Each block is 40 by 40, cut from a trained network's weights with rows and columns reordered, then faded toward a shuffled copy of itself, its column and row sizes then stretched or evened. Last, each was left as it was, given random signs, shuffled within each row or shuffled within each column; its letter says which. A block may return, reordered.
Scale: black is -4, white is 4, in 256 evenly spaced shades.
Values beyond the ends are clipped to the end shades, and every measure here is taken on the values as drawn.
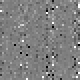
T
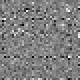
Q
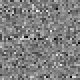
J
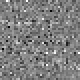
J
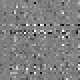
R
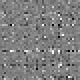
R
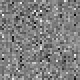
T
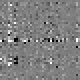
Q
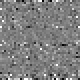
J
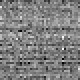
Q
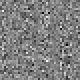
T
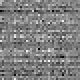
Q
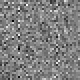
T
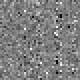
T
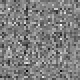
R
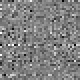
R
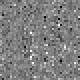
T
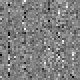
T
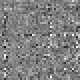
R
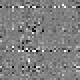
Q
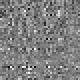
Q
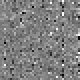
T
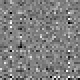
Q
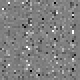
T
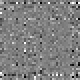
Q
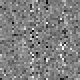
T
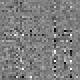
R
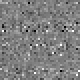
J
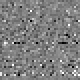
J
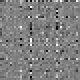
Q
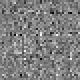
R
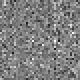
T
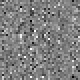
T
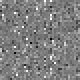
T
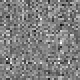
Q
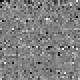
J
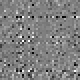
Q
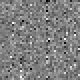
T
